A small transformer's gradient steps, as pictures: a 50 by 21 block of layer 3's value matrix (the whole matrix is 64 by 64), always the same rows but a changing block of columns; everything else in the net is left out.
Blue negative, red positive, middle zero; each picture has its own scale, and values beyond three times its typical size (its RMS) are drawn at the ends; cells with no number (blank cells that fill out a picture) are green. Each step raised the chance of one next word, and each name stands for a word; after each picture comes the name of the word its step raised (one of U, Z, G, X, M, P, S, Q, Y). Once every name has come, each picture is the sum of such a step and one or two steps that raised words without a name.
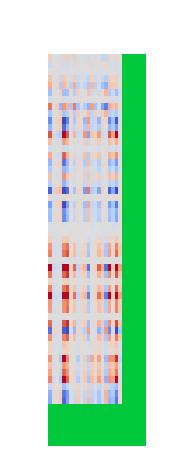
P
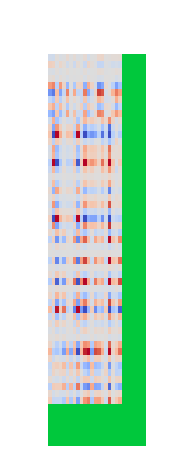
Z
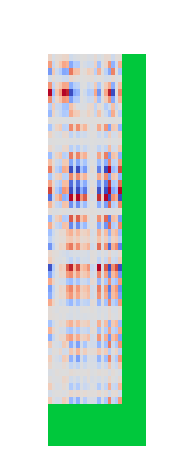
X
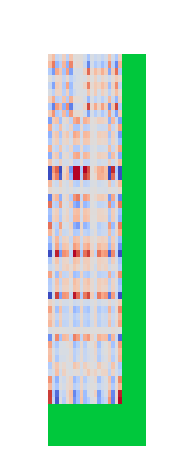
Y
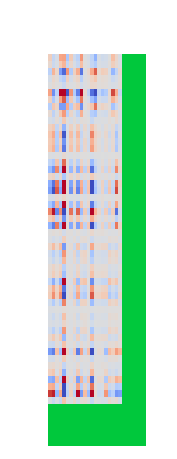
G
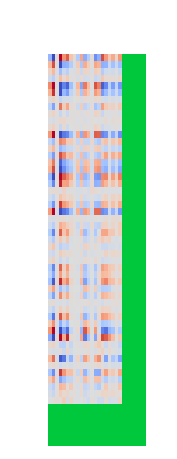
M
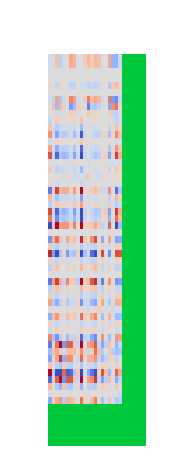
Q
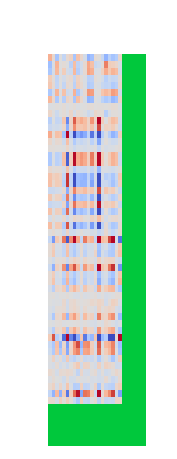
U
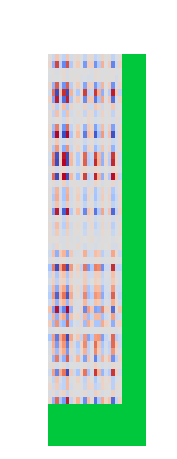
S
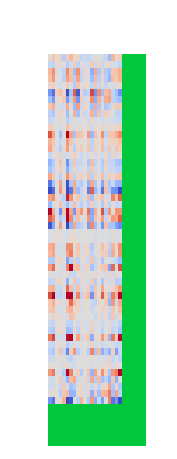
G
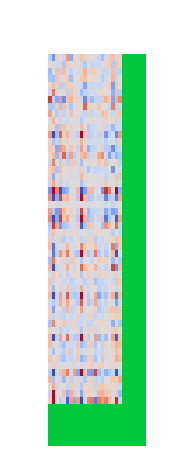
Q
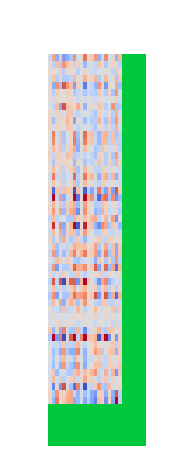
U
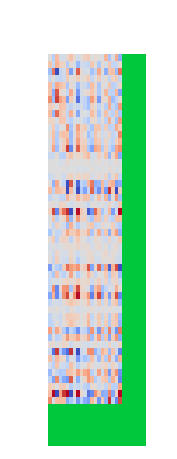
G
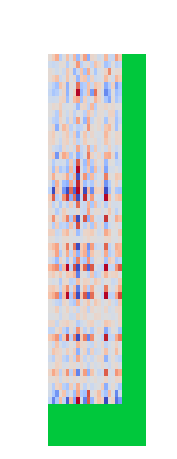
X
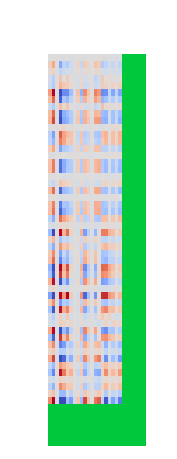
Z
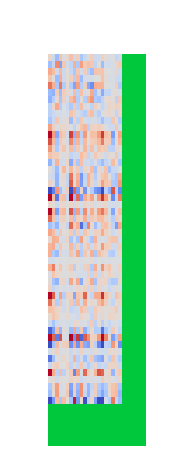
U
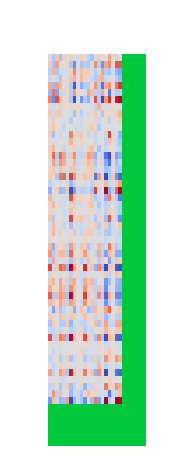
S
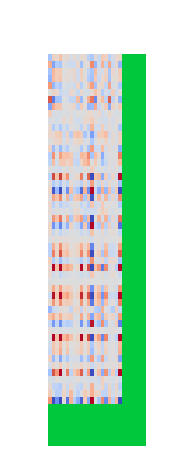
S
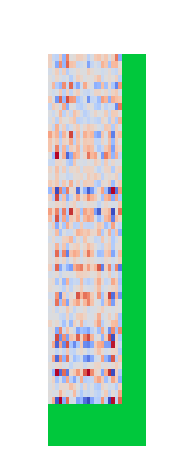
Q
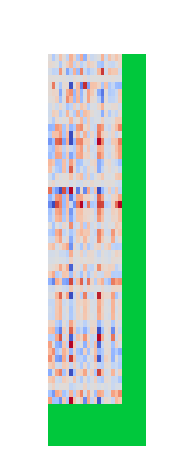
M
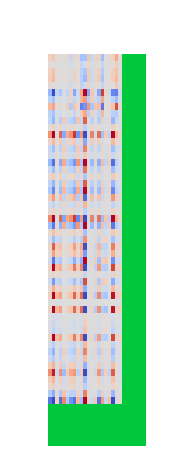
Z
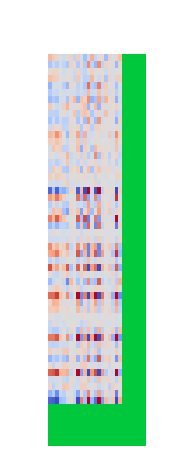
Q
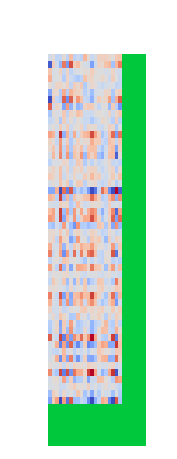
Q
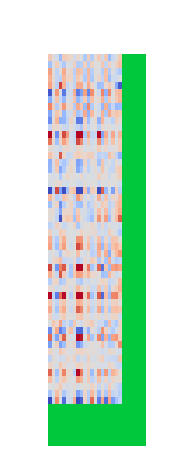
P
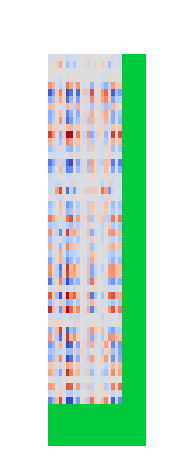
Z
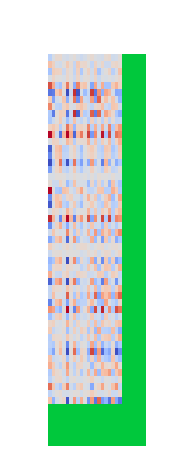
Z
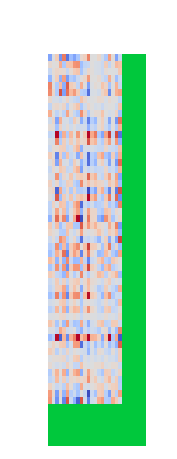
U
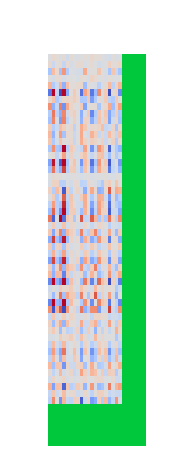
Z
